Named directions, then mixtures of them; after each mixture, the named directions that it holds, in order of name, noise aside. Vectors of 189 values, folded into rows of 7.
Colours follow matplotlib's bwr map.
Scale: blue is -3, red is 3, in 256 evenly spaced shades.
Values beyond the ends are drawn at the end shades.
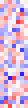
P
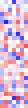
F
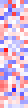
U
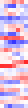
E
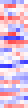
E.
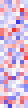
P.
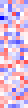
E, F, U.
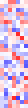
F, P.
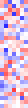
U.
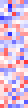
E, F, U.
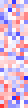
F, U.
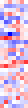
E, F, P.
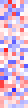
U.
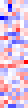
E, F, U.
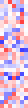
P, U.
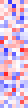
P, U.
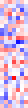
E, P.
